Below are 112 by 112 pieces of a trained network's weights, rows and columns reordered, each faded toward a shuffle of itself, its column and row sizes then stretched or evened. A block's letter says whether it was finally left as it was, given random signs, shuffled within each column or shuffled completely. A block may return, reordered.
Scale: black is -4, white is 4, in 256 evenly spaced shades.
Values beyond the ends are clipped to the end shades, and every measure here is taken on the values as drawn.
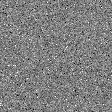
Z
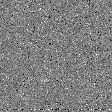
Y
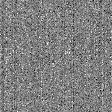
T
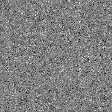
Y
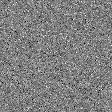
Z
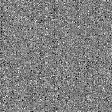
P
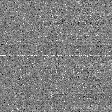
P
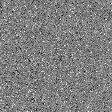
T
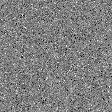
T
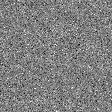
Z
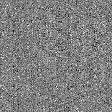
P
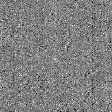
P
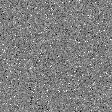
T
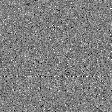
P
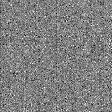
P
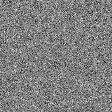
T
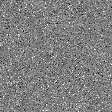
T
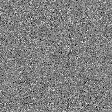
Y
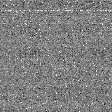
P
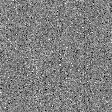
T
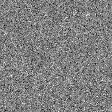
T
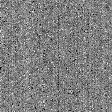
T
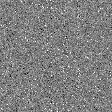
T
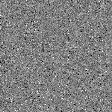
T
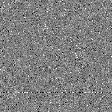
P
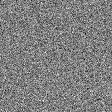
Z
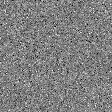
Z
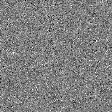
Y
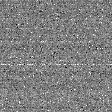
P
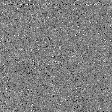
Y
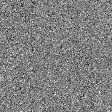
Y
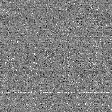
P
